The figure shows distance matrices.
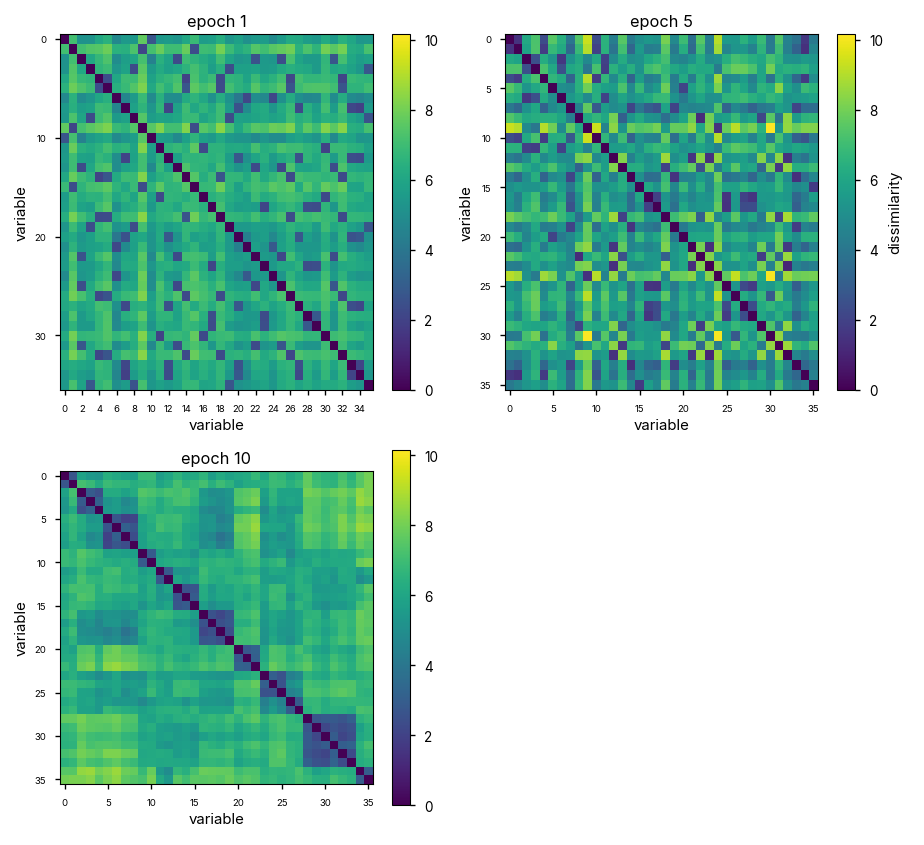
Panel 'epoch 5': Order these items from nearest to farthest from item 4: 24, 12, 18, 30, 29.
30, 12, 29, 18, 24
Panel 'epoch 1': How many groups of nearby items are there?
9
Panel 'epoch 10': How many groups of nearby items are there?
12
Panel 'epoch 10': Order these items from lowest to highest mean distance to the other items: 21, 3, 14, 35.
14, 3, 21, 35
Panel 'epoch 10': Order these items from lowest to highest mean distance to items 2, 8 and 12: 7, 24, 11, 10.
7, 11, 24, 10
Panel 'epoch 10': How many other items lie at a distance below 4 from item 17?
3
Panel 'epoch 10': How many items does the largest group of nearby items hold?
6
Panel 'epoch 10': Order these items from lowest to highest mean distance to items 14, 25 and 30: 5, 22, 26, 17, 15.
15, 26, 17, 5, 22
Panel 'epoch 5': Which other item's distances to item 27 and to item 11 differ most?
3
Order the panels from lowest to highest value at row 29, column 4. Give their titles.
epoch 5, epoch 1, epoch 10
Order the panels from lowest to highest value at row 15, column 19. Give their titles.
epoch 5, epoch 10, epoch 1
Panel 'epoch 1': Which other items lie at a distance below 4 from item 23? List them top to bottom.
17, 28, 29
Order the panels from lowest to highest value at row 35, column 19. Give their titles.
epoch 1, epoch 5, epoch 10
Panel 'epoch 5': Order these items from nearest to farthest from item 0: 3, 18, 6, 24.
6, 3, 18, 24
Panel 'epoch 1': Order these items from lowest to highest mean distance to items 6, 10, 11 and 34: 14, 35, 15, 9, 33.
33, 35, 14, 15, 9
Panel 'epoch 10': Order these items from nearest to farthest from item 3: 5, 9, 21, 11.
5, 11, 9, 21
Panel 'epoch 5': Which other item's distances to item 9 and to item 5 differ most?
24
